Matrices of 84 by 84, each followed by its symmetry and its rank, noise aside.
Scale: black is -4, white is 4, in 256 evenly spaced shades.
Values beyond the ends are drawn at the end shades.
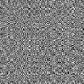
no symmetry, rank five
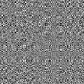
antisymmetric, rank six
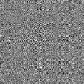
antisymmetric, rank six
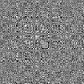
symmetric, rank six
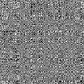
symmetric, rank seven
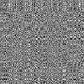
no symmetry, rank six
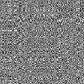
no symmetry, rank six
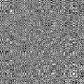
symmetric, rank six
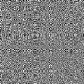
antisymmetric, rank six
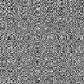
antisymmetric, rank six
